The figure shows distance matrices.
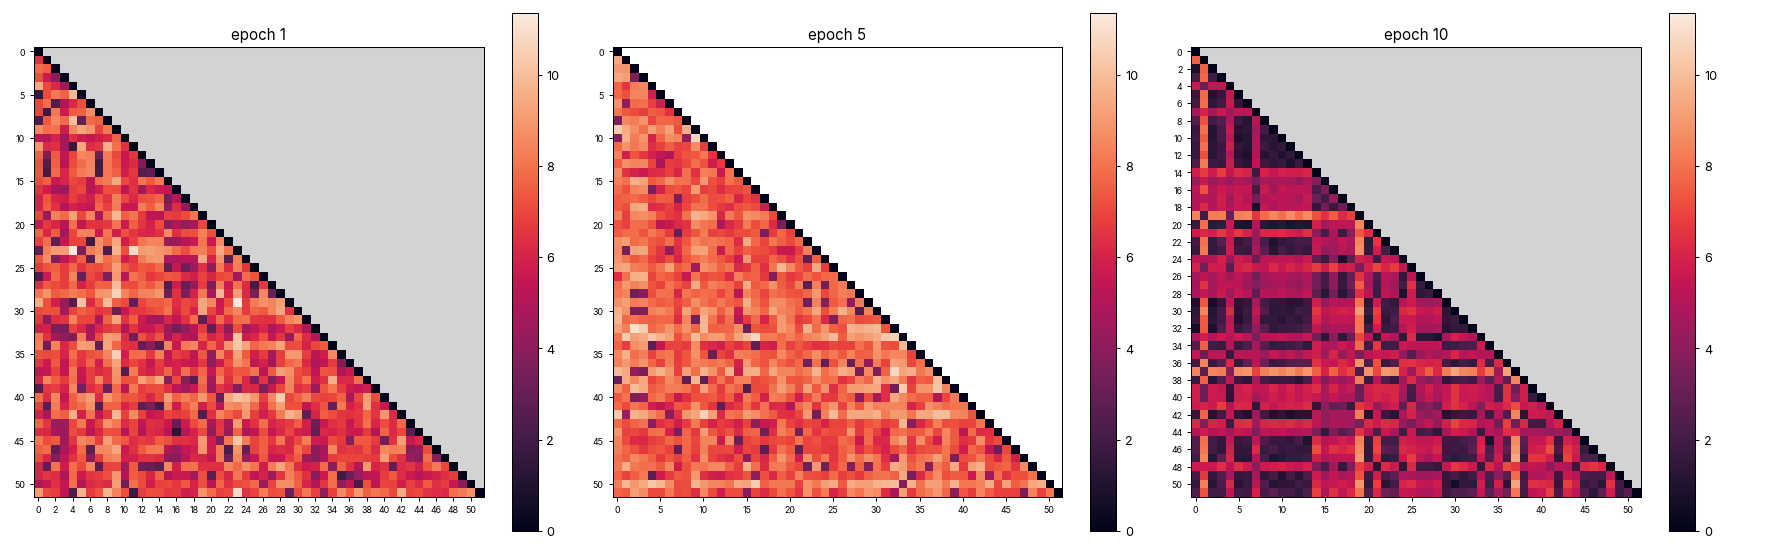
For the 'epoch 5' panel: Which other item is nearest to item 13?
5
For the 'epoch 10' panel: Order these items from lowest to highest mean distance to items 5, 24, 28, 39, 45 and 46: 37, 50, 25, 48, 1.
50, 48, 25, 1, 37
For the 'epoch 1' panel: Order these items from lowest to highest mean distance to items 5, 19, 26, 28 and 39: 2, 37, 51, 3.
37, 3, 2, 51
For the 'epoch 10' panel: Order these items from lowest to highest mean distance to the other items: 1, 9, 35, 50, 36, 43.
9, 50, 36, 35, 43, 1
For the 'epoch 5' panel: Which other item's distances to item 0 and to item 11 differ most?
35
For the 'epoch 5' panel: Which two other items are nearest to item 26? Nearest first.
18, 8
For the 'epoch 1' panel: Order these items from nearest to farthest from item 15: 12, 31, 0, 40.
31, 0, 12, 40
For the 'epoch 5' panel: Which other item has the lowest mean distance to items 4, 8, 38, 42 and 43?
34
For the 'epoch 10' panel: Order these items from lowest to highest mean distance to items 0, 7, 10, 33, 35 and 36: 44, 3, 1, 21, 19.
3, 44, 21, 1, 19
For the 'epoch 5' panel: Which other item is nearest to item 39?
15
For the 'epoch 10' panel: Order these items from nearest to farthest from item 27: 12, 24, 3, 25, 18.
24, 18, 12, 3, 25
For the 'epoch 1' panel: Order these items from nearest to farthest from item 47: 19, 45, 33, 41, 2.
2, 33, 19, 41, 45
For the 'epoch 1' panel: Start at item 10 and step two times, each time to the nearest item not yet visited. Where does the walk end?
50
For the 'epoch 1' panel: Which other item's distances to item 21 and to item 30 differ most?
40
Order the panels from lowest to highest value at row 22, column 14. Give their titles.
epoch 10, epoch 5, epoch 1
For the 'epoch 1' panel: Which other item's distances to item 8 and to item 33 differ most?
23
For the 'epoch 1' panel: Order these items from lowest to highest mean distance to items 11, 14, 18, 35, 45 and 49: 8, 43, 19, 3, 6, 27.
3, 27, 43, 6, 19, 8
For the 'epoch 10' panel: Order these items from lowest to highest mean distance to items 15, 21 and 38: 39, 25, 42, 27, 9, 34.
27, 42, 9, 34, 39, 25
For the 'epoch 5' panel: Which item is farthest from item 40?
32
